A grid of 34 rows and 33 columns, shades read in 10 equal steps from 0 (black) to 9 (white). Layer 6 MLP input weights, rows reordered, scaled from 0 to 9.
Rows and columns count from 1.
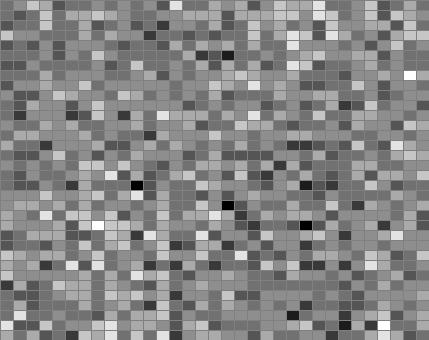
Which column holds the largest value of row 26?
19
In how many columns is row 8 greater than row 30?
13
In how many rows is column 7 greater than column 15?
20
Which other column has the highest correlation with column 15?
28
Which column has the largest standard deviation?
24
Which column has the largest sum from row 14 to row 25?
7
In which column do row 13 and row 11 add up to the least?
27
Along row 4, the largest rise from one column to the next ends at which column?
26
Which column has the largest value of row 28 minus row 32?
23
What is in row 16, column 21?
3
